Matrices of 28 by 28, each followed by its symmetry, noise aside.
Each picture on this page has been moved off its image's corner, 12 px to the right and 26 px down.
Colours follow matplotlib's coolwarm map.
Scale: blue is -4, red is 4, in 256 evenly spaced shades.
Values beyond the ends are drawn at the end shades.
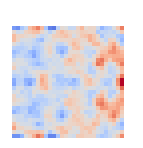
mirrored top to bottom.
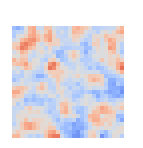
symmetric.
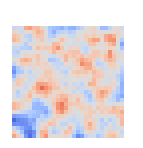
symmetric across the other diagonal.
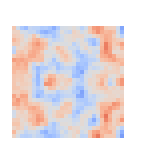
mirrored top to bottom.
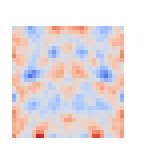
mirrored left to right.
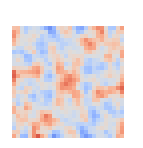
same after a half turn.
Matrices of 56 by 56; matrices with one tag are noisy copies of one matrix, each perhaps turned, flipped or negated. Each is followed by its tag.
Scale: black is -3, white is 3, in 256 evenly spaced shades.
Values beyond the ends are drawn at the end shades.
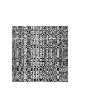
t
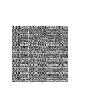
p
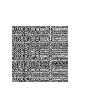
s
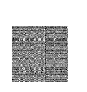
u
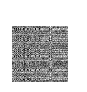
s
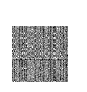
u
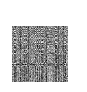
s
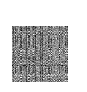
p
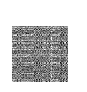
p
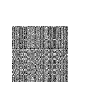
u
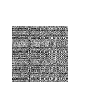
s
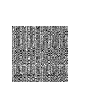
p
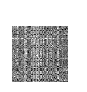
t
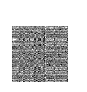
u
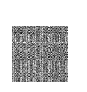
p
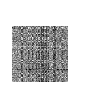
t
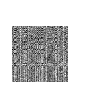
s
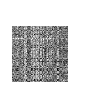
t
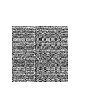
u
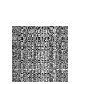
t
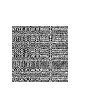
s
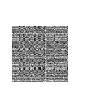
u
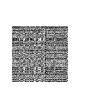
u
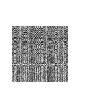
s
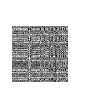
s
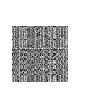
u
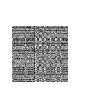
u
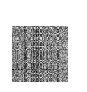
t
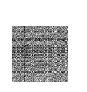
t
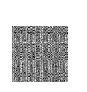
p
